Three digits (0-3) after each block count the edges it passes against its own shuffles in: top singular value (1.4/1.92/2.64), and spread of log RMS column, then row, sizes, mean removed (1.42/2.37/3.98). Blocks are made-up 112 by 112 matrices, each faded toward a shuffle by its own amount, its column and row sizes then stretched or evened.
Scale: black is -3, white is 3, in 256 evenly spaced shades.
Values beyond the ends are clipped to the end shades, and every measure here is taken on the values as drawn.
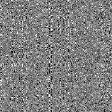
2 2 0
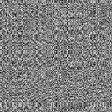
3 2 0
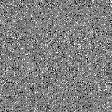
2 0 1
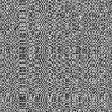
3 2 0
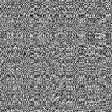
3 0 2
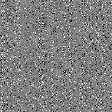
2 2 0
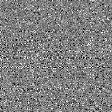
2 1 2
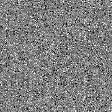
1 1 0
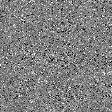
1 1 1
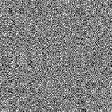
3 1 0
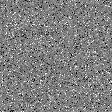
1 0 0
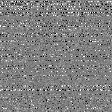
1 0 3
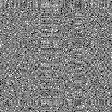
3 0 0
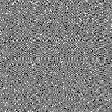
3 0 1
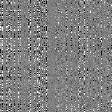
3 3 1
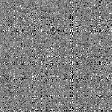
2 2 2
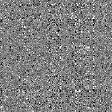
2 2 1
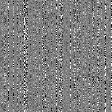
2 3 0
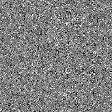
1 1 0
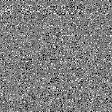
1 1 2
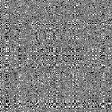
3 2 2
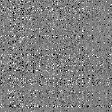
1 2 2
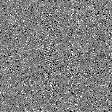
1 1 1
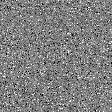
0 0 1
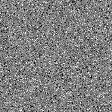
0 0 0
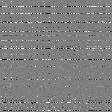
3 1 3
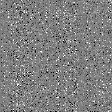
0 2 1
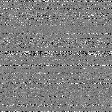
0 0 3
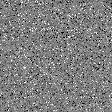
0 0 1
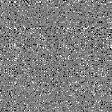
2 1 2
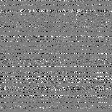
2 1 3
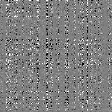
2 3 2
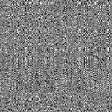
3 2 1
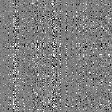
2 3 2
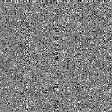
2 2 1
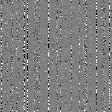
2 3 0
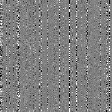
3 3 0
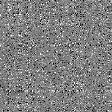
2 1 1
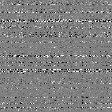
1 1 3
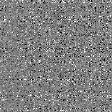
0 2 2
